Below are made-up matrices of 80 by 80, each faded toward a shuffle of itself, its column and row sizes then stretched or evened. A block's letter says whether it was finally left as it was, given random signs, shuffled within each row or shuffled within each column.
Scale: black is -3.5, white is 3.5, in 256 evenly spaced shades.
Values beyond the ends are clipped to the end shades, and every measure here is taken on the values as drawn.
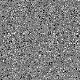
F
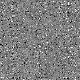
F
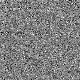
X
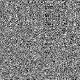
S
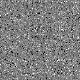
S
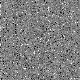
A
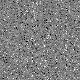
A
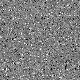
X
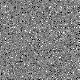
S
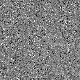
A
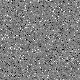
X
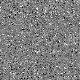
F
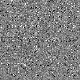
S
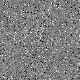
A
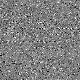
X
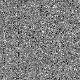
F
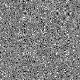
S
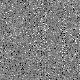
A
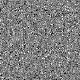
S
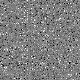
F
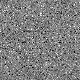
X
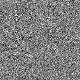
F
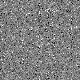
A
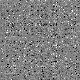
S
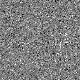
F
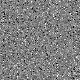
A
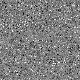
X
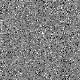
F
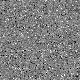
X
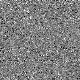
X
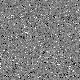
X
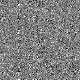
F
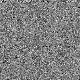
X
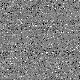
X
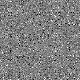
S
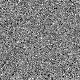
X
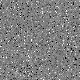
A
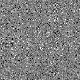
S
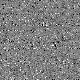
X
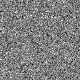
X
